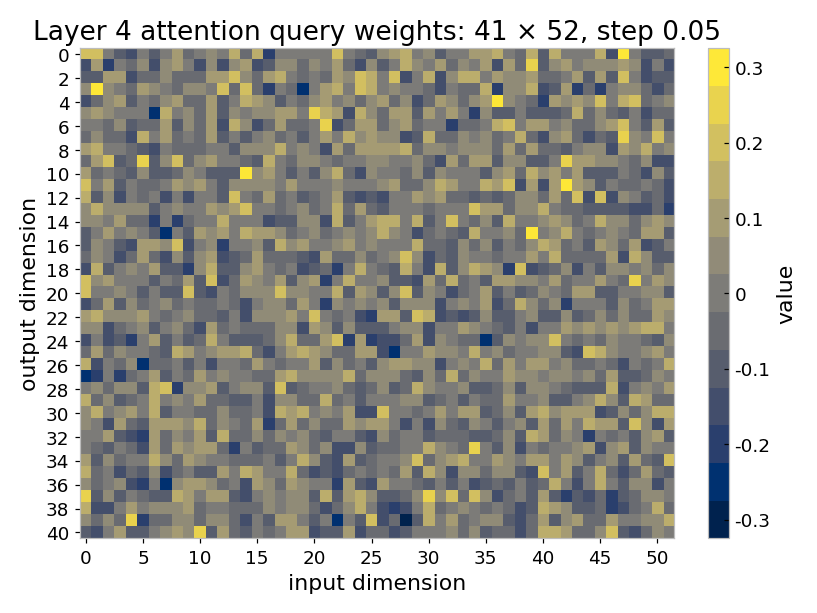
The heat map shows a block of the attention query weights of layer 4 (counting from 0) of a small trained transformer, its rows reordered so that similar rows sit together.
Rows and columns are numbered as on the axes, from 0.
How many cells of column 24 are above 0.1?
6
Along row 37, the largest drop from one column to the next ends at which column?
1
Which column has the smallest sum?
4
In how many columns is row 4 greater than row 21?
27
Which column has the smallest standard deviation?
33
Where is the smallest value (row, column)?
39, 28
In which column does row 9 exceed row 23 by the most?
2
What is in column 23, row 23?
0.05
